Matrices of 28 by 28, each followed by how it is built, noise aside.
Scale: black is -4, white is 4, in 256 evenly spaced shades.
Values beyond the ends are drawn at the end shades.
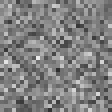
Toeplitz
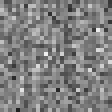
blocks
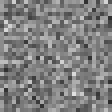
blocks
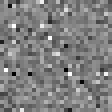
sparse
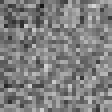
blocks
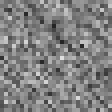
Toeplitz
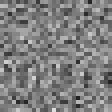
blocks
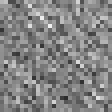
Toeplitz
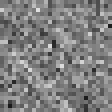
Toeplitz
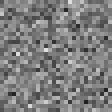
repeating rows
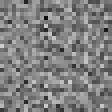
repeating rows
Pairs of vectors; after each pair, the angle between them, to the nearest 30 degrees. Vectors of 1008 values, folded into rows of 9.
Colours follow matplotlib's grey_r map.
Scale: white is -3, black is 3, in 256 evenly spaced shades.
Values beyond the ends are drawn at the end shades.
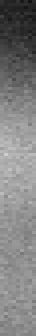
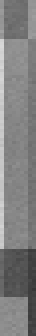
90 degrees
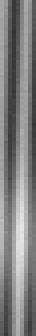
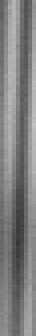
150 degrees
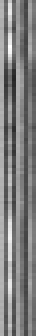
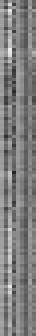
30 degrees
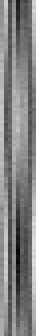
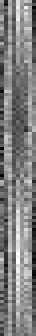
150 degrees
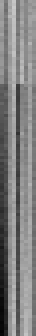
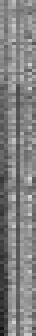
30 degrees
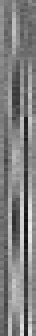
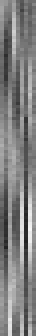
30 degrees
